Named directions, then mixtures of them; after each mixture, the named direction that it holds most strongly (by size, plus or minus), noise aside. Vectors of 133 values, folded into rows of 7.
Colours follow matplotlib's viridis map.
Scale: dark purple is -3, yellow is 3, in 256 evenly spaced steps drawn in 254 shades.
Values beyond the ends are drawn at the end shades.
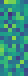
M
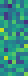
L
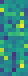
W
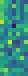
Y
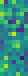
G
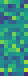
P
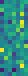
W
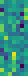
W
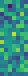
P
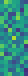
M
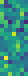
G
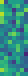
G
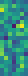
W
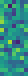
Y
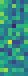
Y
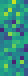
G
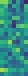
Y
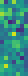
G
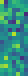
G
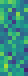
M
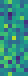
M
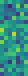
L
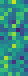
G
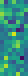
G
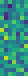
L
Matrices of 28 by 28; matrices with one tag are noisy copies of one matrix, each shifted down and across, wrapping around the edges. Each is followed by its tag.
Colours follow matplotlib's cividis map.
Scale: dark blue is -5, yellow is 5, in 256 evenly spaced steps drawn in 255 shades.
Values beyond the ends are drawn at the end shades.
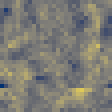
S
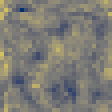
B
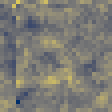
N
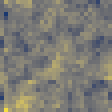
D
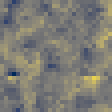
S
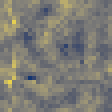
B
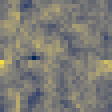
S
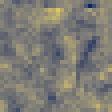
S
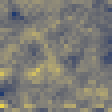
N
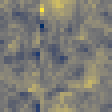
D
